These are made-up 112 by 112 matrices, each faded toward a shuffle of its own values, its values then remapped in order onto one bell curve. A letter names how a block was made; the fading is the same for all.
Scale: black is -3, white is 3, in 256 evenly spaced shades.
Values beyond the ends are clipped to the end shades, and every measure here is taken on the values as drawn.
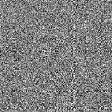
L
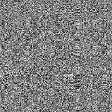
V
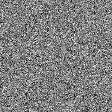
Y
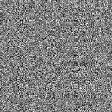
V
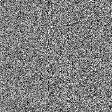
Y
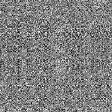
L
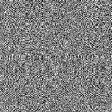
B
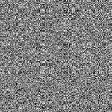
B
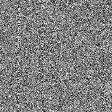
Y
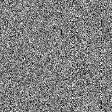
Y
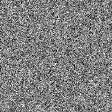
Y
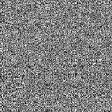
V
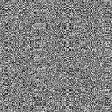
B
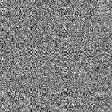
V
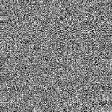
V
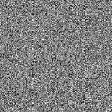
V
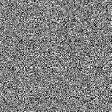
L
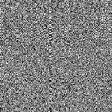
V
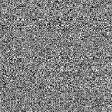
L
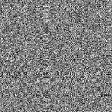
V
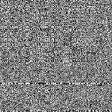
L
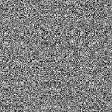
L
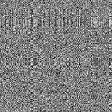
B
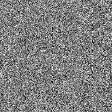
Y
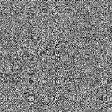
L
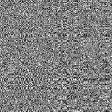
B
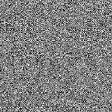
L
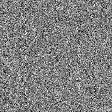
Y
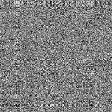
L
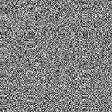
B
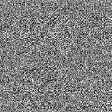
L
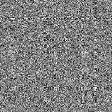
L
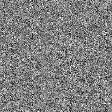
Y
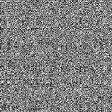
L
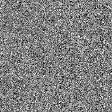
Y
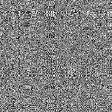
L
